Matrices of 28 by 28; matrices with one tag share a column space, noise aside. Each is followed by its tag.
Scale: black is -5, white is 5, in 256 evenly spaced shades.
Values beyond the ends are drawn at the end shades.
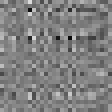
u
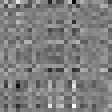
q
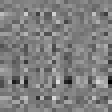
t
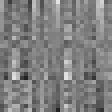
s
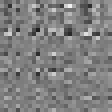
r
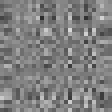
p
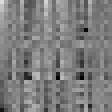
s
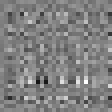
t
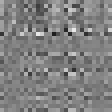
r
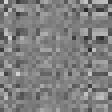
u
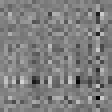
t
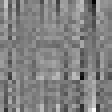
s
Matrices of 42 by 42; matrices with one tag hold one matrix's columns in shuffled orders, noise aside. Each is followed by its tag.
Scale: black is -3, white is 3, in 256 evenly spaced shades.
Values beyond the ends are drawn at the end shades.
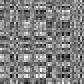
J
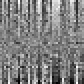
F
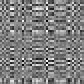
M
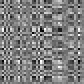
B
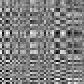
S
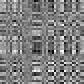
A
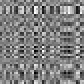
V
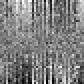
F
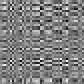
M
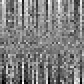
F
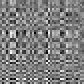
S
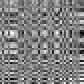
S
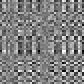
A
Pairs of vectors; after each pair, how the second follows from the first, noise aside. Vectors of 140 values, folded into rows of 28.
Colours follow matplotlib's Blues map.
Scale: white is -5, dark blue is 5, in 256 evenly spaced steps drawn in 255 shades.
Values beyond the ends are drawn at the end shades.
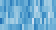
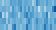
reversed, partly zeroed.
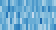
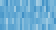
reversed, negated, shrunk.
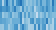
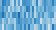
reversed, negated.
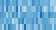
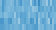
reversed, negated, shrunk.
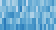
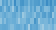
reversed, shrunk.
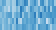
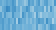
negated, shrunk.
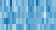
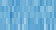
reversed, negated, shrunk.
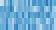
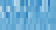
reversed, partly zeroed.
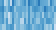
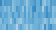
reversed, negated, shrunk.
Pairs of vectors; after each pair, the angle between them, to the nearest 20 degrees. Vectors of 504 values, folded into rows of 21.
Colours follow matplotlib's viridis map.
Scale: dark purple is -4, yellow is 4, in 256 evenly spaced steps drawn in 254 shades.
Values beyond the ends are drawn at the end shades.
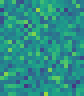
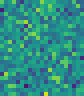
20 degrees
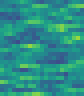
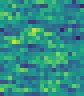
140 degrees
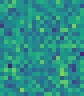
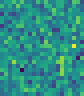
60 degrees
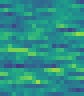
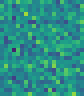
100 degrees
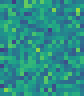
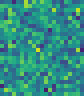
20 degrees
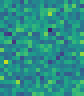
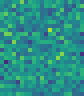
160 degrees
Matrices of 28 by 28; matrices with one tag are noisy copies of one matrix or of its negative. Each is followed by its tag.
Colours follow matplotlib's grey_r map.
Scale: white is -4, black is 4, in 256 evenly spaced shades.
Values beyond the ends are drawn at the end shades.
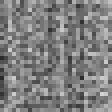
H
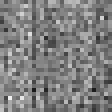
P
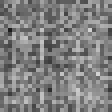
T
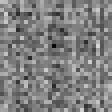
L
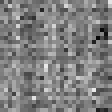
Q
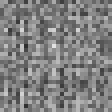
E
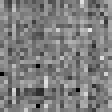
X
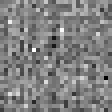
E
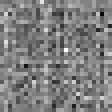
L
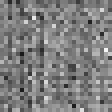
P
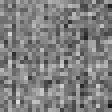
X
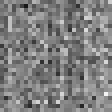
H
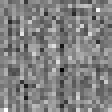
E
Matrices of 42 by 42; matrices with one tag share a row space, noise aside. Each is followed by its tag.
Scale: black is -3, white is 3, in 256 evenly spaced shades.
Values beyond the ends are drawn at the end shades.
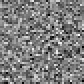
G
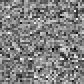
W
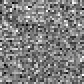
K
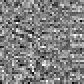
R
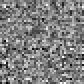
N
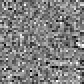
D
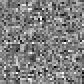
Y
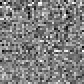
K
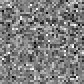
W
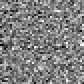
K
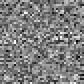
D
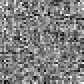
D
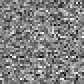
W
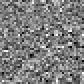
G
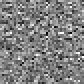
G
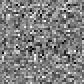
Y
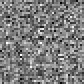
W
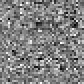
W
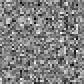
W
